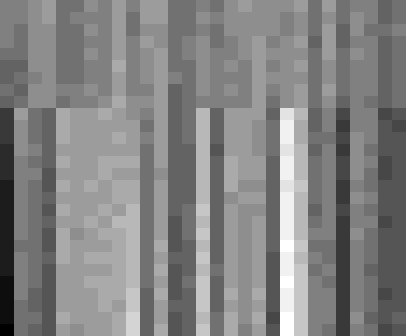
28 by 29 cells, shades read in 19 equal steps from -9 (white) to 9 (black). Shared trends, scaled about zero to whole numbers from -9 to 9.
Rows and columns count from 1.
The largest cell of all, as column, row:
1, 28
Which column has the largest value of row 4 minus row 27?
21
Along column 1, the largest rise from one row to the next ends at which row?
10
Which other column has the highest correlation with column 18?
2
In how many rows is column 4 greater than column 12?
24
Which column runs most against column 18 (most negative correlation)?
16
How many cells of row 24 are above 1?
8
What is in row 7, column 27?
0
